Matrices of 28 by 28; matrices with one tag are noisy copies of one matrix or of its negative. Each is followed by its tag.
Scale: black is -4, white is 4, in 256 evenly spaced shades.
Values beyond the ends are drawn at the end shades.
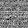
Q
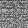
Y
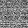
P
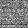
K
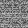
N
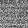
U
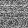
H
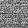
N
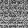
U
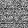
P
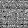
K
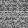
Q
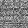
P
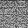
Y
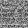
K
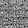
U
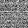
Q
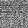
H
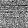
H
